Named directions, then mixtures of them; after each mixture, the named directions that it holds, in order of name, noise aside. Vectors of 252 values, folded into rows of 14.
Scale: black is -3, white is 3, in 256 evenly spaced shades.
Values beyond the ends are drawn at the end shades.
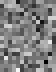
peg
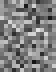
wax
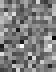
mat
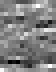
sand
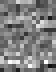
peg, sand.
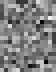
peg, sand, wax.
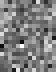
mat.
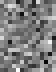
mat, peg.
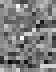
peg, sand.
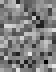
peg, sand, wax.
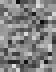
mat, peg, sand.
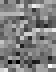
sand, wax.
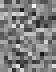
mat, sand, wax.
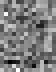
mat, peg, sand.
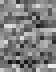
peg, sand, wax.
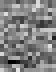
mat, sand.
